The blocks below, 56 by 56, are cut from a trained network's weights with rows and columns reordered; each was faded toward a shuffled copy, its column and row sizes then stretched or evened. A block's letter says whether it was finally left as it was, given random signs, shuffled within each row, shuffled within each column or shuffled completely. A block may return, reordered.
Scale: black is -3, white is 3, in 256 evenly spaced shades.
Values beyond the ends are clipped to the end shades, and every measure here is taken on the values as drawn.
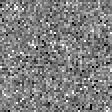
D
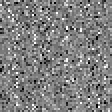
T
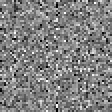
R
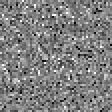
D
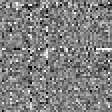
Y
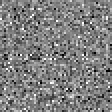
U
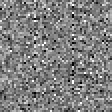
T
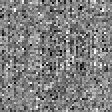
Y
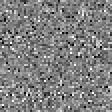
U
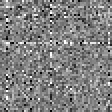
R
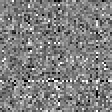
R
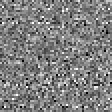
U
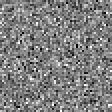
D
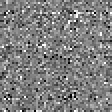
R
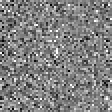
R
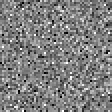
D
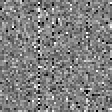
T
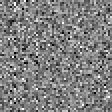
T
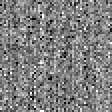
T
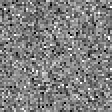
D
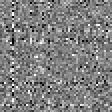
Y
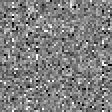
T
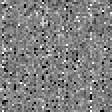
T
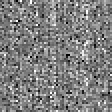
T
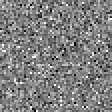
D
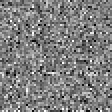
R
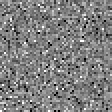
D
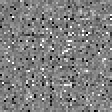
R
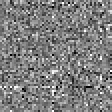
R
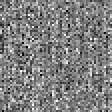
T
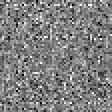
R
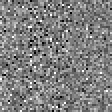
T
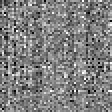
Y
